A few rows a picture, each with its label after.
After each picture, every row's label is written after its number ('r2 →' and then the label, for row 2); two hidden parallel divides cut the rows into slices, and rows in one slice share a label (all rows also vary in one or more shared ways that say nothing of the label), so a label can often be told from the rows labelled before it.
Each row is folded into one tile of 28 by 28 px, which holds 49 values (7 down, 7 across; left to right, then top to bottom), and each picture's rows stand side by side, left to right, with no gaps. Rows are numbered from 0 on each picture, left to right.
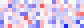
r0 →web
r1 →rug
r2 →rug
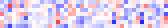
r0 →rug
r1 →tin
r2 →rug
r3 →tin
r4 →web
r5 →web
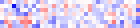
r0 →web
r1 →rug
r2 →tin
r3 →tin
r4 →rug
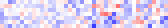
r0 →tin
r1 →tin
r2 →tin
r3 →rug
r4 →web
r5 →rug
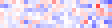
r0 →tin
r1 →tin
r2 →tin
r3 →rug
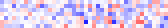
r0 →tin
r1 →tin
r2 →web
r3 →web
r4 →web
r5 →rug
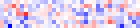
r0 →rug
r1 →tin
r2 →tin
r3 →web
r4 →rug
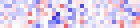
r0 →tin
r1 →rug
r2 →web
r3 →tin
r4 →web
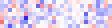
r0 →rug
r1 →tin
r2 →tin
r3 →web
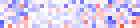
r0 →web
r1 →tin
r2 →tin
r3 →rug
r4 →web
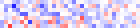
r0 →web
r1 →web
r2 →web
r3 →tin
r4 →tin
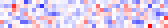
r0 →rug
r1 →web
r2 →tin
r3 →rug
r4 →rug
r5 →web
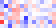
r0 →rug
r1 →tin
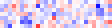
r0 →rug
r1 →web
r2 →tin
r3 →web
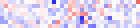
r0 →tin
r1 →tin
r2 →rug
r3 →rug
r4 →tin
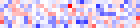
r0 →rug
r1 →rug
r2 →rug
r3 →web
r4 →web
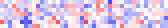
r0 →rug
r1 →web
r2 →rug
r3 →rug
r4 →web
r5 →rug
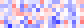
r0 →rug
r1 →rug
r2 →web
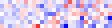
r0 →tin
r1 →web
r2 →rug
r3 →rug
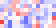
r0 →rug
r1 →web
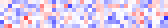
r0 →web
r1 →rug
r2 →tin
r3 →rug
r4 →tin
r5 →rug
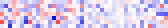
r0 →rug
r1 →rug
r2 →rug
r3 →tin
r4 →tin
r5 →web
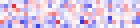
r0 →rug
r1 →rug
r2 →rug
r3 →rug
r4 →rug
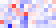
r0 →rug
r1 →tin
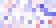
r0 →tin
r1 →web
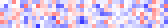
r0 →rug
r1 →rug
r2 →rug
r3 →web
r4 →tin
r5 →rug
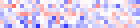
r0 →rug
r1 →rug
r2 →rug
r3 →tin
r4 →tin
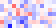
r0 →rug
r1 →tin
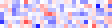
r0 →web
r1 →rug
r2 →tin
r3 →web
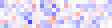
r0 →tin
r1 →web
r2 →tin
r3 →tin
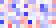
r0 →web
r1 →web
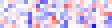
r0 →tin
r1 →web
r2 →rug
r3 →rug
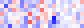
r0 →rug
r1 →rug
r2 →tin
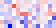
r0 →rug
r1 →rug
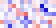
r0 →rug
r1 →web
